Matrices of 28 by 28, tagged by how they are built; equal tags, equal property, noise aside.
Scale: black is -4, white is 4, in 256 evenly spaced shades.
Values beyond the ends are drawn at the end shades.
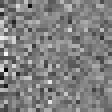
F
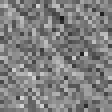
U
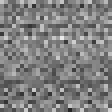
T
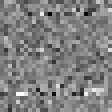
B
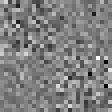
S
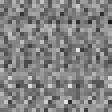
T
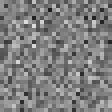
T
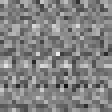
T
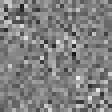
S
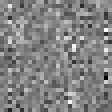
F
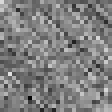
U
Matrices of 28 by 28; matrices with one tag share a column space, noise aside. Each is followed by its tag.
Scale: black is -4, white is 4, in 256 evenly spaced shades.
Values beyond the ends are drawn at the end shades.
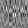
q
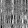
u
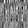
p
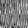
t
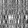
u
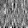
t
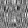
q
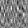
q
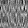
q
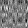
q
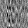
q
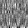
t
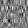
q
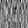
p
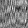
q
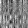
u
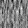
p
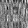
p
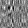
q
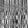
u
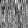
p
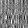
u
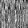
p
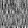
t
